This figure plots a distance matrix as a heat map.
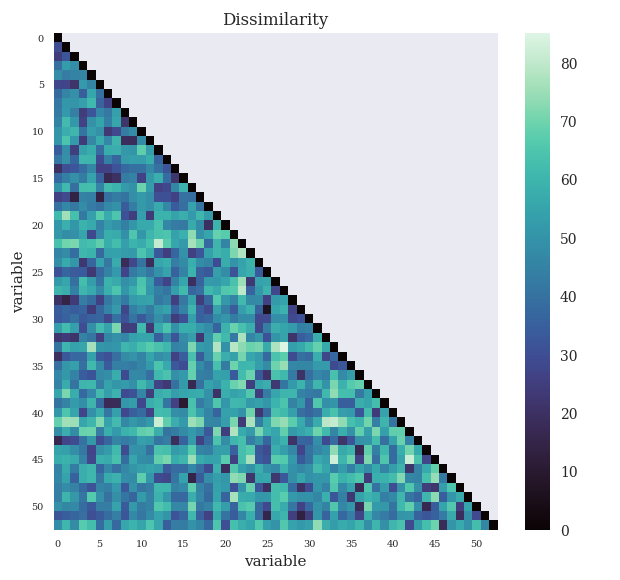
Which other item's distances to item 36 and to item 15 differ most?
39
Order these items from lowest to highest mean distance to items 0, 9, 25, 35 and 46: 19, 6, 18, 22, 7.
18, 6, 7, 19, 22
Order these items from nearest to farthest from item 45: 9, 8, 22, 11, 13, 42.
8, 11, 9, 22, 13, 42
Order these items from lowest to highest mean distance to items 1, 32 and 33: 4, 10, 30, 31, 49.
30, 49, 4, 10, 31
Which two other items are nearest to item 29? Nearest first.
25, 51
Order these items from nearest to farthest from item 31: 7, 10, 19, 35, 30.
19, 30, 35, 10, 7
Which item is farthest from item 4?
33
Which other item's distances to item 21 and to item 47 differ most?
16
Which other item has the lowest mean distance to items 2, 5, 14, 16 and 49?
17
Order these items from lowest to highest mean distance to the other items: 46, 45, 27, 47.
46, 47, 45, 27
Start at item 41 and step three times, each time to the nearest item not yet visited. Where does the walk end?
20
